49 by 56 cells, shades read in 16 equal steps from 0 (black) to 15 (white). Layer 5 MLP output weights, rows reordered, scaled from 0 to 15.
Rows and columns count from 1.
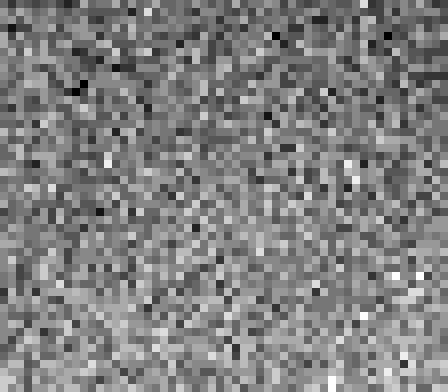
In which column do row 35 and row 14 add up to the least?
47
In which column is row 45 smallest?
30
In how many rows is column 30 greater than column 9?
24
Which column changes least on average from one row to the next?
42
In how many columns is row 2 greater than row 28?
13
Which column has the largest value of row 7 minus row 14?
19
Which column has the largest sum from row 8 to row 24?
6
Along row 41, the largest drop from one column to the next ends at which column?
10
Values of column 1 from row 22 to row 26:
11 6 7 8 10
